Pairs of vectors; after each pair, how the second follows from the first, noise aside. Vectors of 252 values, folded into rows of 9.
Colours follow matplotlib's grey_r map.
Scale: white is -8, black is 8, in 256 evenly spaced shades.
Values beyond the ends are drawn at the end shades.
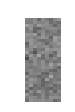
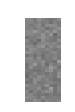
reversed, negated, shrunk.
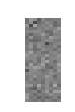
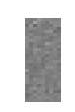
negated, shrunk.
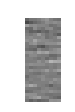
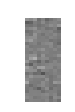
reversed, partly zeroed.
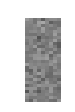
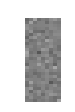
wrapped around, partly zeroed.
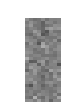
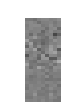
reversed, partly zeroed.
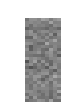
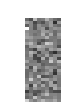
reversed, scaled up.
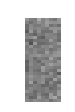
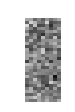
reversed, scaled up.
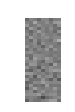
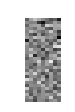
reversed, scaled up.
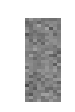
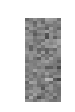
shuffled.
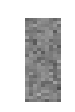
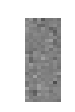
wrapped around, partly zeroed.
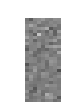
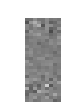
reversed, partly zeroed.
